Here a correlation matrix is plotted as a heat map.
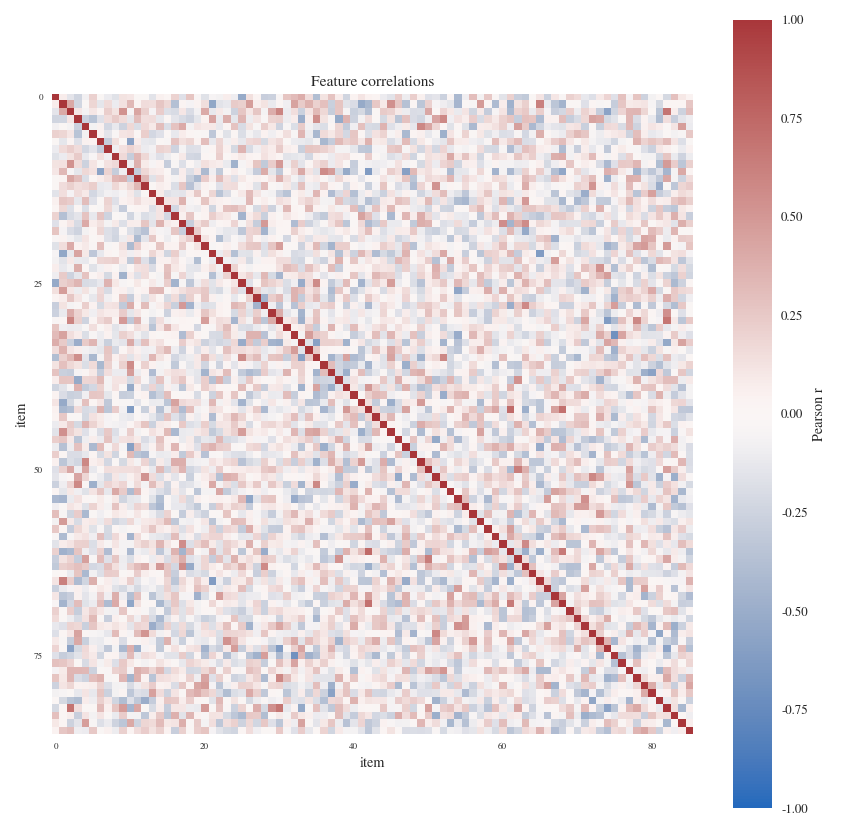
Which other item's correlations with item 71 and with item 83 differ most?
54
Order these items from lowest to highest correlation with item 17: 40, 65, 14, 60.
40, 65, 14, 60
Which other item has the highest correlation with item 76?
32
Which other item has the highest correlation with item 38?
62
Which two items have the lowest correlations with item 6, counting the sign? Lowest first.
10, 36
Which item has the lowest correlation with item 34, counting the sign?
75
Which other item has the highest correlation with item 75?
28
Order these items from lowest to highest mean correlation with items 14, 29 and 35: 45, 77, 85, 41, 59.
41, 59, 85, 45, 77
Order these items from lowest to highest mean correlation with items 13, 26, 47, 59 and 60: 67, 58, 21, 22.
22, 67, 21, 58
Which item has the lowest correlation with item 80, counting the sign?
37
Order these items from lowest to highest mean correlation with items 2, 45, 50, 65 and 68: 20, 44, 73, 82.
73, 44, 20, 82
